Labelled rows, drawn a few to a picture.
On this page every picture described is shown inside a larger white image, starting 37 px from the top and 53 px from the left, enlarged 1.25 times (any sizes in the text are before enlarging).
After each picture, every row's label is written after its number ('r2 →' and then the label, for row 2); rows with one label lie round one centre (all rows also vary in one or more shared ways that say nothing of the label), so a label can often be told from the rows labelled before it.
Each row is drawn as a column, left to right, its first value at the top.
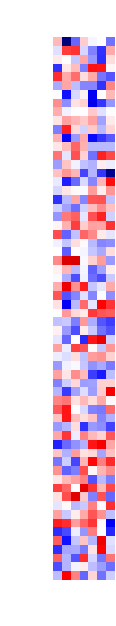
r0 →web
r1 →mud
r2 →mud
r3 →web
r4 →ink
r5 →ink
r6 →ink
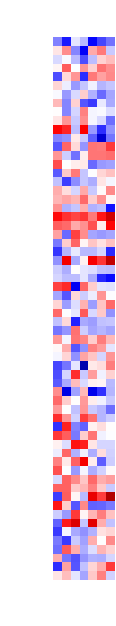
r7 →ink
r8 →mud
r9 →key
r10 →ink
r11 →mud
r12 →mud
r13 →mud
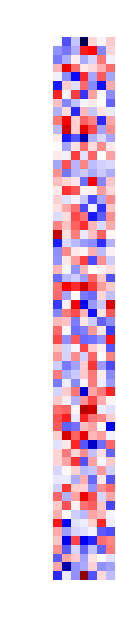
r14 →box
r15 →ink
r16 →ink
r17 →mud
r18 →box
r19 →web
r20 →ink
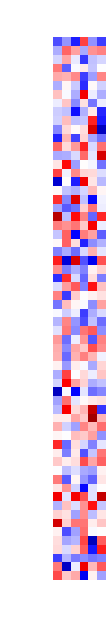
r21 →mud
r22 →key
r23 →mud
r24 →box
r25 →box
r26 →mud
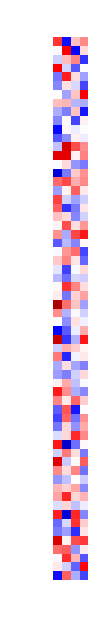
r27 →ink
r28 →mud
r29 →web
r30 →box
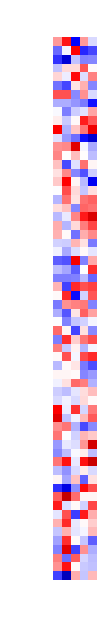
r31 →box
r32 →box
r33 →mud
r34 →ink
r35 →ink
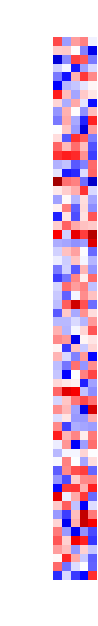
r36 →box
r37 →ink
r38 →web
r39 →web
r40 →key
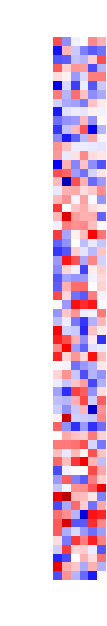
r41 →box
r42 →mud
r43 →ink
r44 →ink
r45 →web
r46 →web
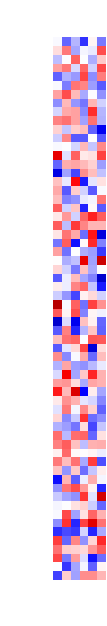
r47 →ink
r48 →key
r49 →ink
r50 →mud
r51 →key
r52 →mud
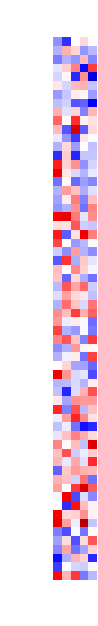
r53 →key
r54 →mud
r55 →ink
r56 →web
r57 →ink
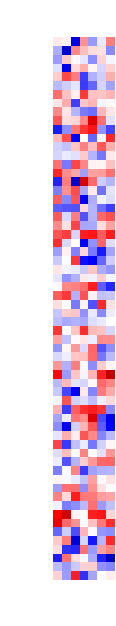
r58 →key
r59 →web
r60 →mud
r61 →box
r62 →box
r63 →key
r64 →key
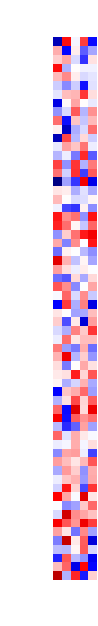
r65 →mud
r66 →web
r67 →key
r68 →box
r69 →key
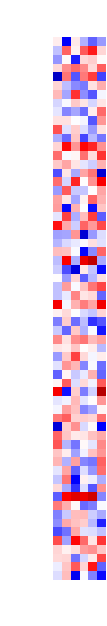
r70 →ink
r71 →mud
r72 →box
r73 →mud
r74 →mud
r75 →ink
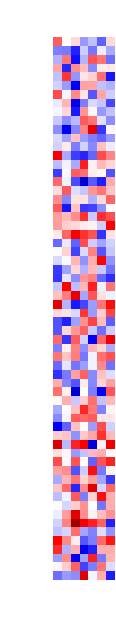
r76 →ink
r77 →web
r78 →box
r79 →key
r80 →web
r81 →mud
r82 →ink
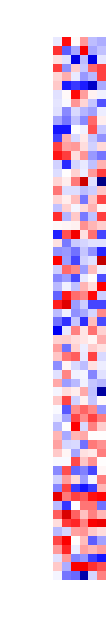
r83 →mud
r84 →web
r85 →box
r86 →box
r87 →box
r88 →mud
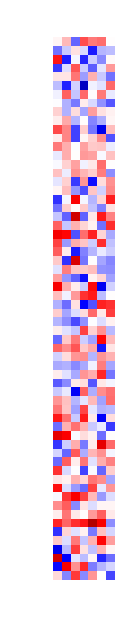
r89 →web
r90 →box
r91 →mud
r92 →box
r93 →web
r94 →key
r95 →ink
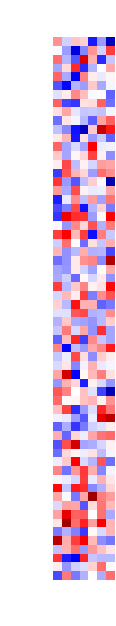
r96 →web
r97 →key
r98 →ink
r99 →web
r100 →mud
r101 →box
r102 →mud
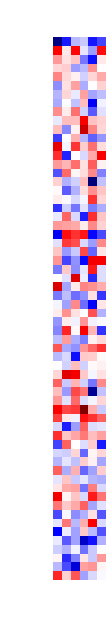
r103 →mud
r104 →key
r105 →key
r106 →box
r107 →mud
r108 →mud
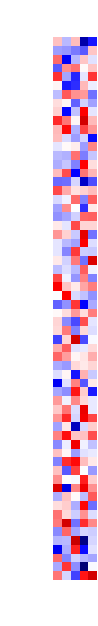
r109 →web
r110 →box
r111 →ink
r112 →key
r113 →mud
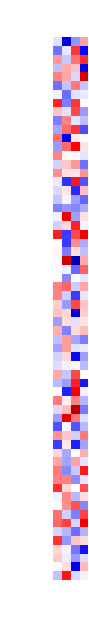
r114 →web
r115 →mud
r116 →key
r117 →web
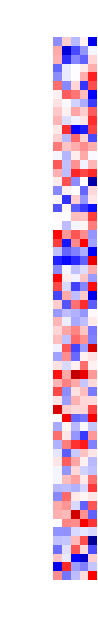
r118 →key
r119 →box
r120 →key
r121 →key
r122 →mud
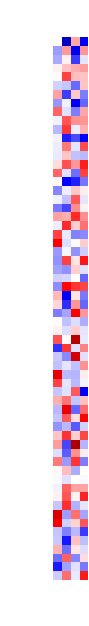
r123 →key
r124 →mud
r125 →ink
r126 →mud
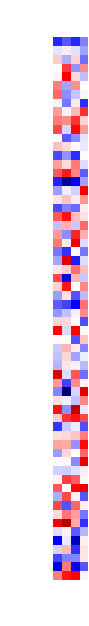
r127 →key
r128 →mud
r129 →key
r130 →ink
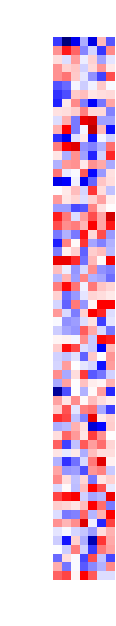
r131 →mud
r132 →mud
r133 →mud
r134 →key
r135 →ink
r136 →ink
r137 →mud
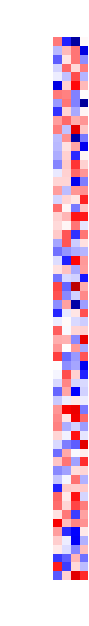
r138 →box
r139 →key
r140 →mud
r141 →ink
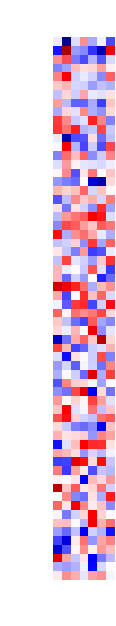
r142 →web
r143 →mud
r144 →ink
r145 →ink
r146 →key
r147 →ink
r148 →mud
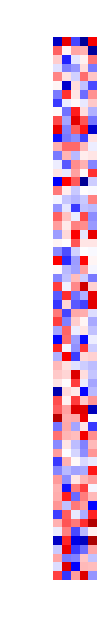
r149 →mud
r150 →box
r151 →key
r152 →mud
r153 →web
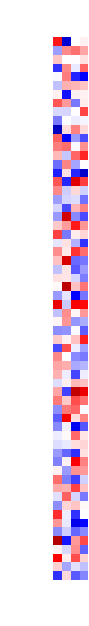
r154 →web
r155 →mud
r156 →ink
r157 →ink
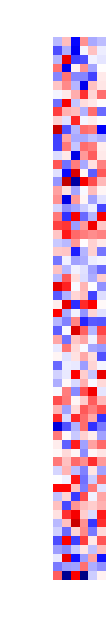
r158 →ink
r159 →web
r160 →key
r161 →box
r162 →ink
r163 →key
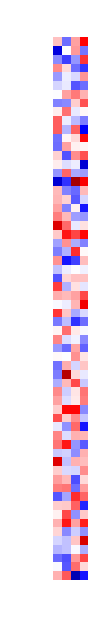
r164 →ink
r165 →key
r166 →box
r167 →web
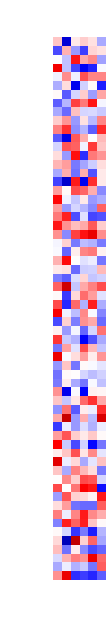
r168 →ink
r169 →mud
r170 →web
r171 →web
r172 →web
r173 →box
